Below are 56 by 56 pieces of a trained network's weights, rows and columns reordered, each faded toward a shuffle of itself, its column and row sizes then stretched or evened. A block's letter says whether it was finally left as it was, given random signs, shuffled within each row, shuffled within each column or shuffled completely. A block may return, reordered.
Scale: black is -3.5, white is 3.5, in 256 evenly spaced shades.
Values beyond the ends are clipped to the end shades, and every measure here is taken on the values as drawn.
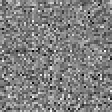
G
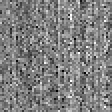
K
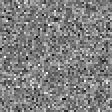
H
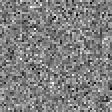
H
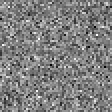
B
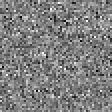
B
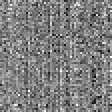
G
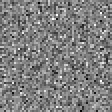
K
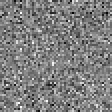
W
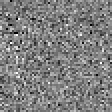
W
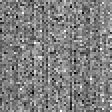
K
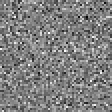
B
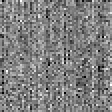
G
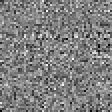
G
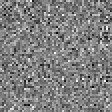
W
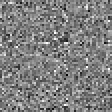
W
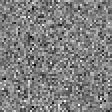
K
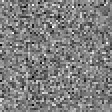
W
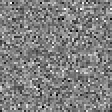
B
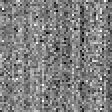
K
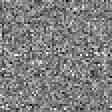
B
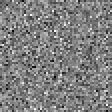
K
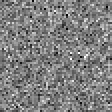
H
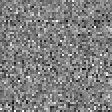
B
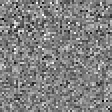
W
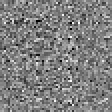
G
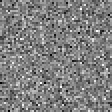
H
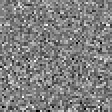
B
